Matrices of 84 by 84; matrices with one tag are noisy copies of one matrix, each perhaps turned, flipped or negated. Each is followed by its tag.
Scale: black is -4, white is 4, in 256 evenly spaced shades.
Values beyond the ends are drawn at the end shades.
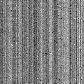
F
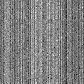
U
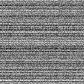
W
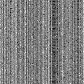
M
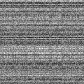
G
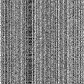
M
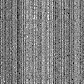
U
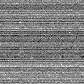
U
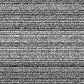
U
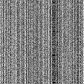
M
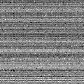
F
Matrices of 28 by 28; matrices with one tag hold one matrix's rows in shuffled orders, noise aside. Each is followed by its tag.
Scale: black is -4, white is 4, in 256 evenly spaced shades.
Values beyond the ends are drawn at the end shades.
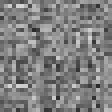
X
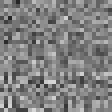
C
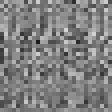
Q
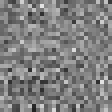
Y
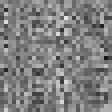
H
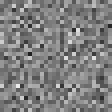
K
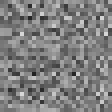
Y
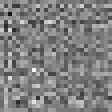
C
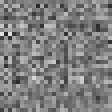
C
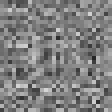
X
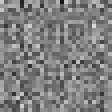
K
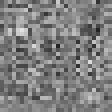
X
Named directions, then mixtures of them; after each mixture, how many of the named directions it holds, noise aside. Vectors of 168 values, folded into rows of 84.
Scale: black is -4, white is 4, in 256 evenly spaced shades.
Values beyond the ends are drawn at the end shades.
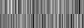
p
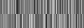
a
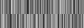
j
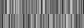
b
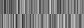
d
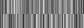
two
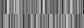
one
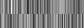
two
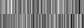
two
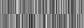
one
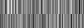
two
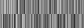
one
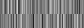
two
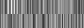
three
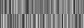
three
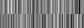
one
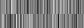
three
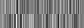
four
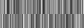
one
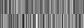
three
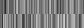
two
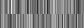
three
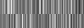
four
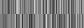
one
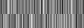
two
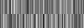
two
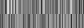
two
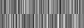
three
